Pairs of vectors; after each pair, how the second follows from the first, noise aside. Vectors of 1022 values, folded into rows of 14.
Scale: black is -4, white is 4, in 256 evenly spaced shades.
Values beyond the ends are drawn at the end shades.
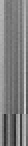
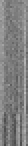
shrunk.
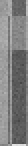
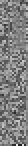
sign-scrambled.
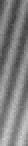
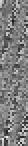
sign-scrambled.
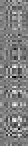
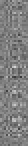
shrunk.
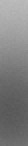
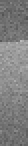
wrapped around, shrunk.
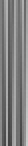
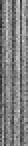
reversed, negated.
